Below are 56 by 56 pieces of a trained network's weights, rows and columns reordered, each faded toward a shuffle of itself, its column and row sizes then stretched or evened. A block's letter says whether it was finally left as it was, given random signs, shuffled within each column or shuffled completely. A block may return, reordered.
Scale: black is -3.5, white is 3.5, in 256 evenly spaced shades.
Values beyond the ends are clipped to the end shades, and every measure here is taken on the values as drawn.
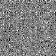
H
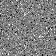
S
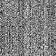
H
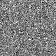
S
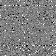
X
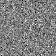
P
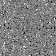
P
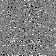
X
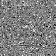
H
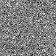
X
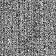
P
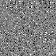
H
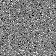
S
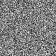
S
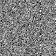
P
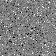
S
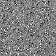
P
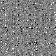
H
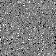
X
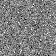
S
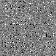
X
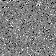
S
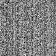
P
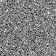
S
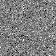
P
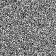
S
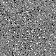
P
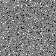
P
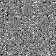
X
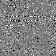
X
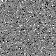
S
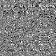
H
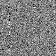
P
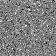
S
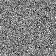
S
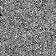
P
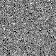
P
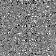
X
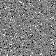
P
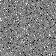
S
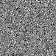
P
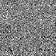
H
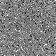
S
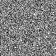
S
